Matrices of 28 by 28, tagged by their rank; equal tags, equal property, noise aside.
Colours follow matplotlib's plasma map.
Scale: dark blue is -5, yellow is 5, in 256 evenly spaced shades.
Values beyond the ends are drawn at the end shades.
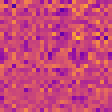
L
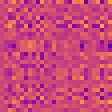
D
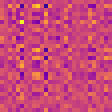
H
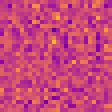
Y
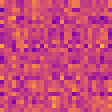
L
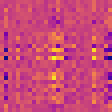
H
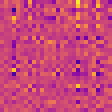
D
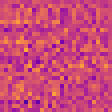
Y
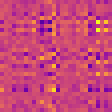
H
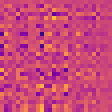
D
